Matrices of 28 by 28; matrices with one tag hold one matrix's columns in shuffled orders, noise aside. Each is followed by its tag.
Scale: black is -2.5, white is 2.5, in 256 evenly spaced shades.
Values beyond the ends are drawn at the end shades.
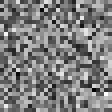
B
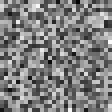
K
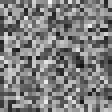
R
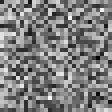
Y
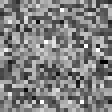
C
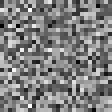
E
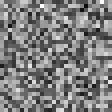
K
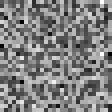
E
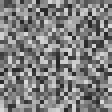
R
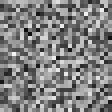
Y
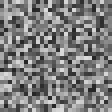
E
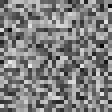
K
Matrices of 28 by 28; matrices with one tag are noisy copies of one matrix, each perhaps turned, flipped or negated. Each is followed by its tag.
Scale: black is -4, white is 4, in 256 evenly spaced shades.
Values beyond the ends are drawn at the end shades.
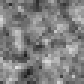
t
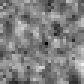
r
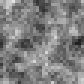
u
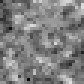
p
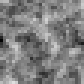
u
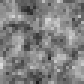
t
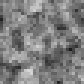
t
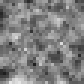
r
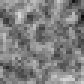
p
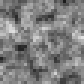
t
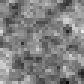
p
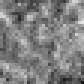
p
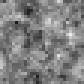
t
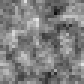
t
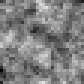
u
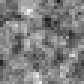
t
